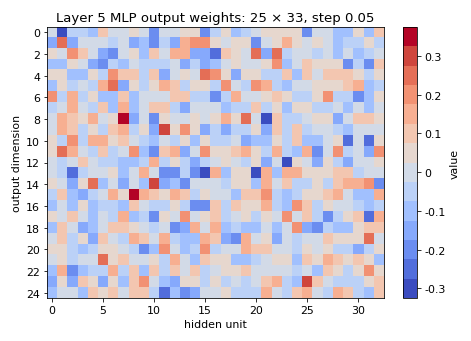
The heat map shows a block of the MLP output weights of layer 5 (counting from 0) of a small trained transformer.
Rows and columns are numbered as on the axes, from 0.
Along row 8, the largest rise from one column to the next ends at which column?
22
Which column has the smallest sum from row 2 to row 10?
31
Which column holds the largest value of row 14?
10
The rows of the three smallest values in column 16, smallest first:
2, 6, 3
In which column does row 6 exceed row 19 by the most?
18
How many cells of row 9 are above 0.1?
4
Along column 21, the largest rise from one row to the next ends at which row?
13
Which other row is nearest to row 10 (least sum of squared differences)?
7
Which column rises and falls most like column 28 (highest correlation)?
8
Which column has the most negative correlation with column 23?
20
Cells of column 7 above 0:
10
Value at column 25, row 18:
-0.15
